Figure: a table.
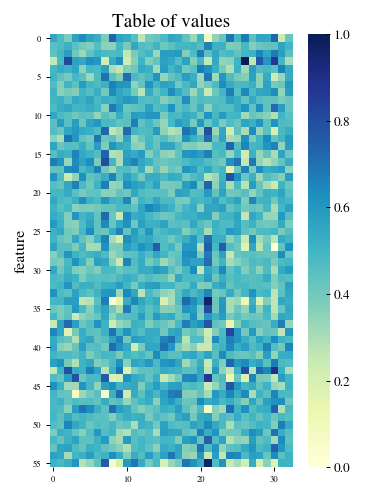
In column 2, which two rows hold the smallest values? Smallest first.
38, 18
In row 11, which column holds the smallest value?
15
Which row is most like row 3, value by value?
43
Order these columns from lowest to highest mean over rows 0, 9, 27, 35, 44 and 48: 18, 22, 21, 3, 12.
22, 12, 21, 18, 3
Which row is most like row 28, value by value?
52
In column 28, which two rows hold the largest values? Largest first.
3, 43
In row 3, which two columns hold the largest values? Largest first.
26, 30
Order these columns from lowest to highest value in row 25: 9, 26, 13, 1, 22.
26, 22, 1, 13, 9
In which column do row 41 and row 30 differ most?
20
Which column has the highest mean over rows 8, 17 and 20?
18
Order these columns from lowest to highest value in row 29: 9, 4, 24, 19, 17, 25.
9, 24, 25, 17, 4, 19
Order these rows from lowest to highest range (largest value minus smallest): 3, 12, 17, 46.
17, 12, 46, 3
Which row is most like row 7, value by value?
14
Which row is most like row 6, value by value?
32
